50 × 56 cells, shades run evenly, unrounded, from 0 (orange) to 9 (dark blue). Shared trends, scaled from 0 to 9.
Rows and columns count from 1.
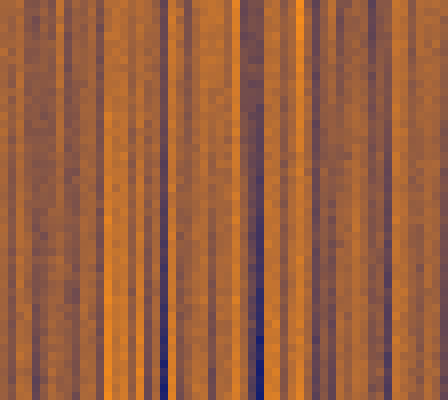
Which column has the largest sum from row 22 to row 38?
33
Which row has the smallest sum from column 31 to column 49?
27
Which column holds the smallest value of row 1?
38
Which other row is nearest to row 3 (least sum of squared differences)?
4
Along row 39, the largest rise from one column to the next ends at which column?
21
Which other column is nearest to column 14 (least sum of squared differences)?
18
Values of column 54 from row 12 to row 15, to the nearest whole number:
3 3 3 3
